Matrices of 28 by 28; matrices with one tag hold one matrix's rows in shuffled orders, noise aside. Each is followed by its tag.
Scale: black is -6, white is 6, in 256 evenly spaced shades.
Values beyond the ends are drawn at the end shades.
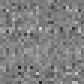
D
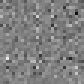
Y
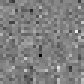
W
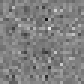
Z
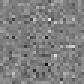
Z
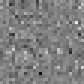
W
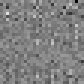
Y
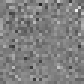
W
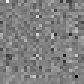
Y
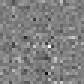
Z
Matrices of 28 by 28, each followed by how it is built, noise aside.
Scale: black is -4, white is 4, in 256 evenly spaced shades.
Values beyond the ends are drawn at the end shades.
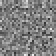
blocks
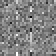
uneven columns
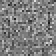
noise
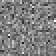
uneven columns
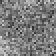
smooth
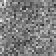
smooth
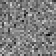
noise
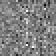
uneven columns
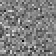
lower triangular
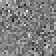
block diagonal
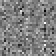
uneven columns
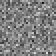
noise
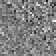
upper triangular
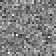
noise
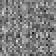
blocks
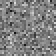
uneven columns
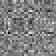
low rank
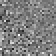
lower triangular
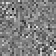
block diagonal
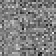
blocks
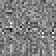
low rank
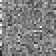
uneven columns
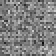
blocks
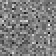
low rank
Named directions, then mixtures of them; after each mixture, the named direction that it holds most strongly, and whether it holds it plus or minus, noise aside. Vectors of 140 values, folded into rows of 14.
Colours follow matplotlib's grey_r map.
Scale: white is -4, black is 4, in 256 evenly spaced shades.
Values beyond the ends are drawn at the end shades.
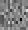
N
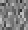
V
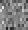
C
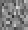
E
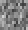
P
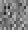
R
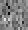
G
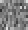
C, minus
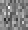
G, minus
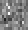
G, minus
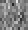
V, minus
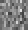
V, minus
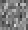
P, minus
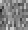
C, minus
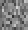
E, plus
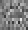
N, minus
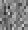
R, plus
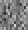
R, plus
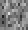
P, minus
